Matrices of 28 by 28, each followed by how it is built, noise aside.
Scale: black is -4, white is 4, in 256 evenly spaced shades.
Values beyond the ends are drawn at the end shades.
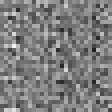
repeating rows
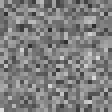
blocks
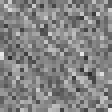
Toeplitz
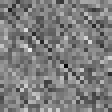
Toeplitz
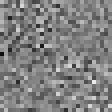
block diagonal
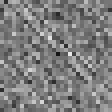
Toeplitz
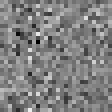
uneven columns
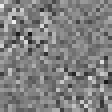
block diagonal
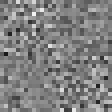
block diagonal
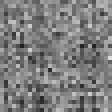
blocks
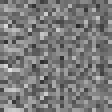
repeating rows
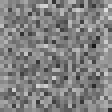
repeating rows
